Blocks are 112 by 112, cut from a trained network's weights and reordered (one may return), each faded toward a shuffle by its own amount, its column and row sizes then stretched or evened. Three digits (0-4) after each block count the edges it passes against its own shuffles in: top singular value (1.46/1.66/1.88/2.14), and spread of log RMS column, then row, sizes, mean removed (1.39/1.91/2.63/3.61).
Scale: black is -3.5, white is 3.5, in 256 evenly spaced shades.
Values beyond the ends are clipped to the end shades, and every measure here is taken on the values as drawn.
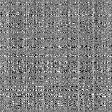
4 0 4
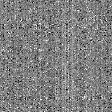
2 1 2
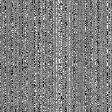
4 4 0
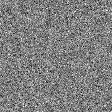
1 0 0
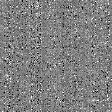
0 3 1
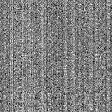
4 0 1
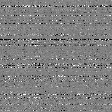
2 1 4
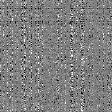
1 4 0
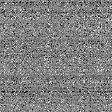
2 2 2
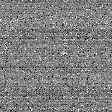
2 1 1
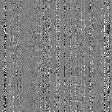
3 4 2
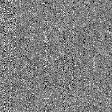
1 3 0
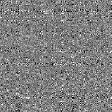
3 3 3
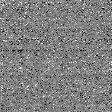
0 1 2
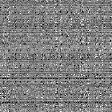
4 3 2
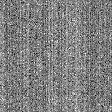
4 0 1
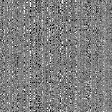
2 4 2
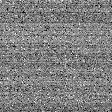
3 0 0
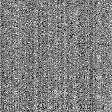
3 0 2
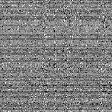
4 2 1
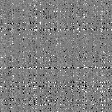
2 3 3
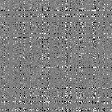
3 4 4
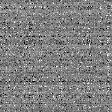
2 2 2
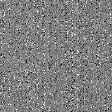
0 3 0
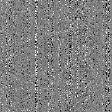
0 4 0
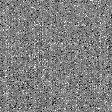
0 0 1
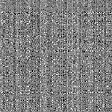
4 1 3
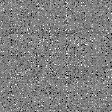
0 3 1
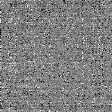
1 2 0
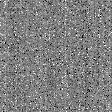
0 1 0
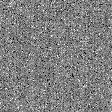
0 0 0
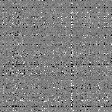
3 3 3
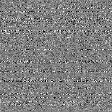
1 1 4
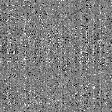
2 2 2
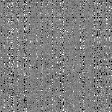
1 4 1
